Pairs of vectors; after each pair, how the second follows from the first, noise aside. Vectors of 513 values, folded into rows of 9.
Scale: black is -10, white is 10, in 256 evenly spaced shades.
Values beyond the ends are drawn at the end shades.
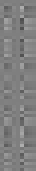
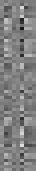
scaled up.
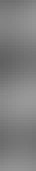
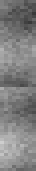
wrapped around, negated, scaled up.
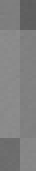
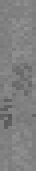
wrapped around, partly zeroed.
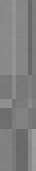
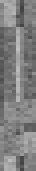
wrapped around, negated, scaled up.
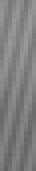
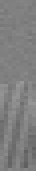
wrapped around, partly zeroed.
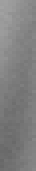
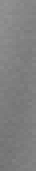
shrunk.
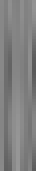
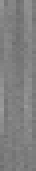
reversed, negated, shrunk.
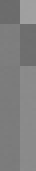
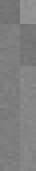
shrunk.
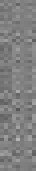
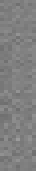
shrunk.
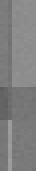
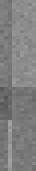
copied.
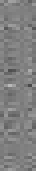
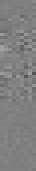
wrapped around, partly zeroed.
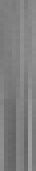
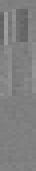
wrapped around, partly zeroed.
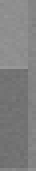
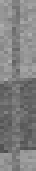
wrapped around, negated, scaled up.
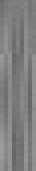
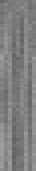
copied.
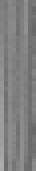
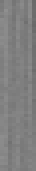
reversed, negated, shrunk.
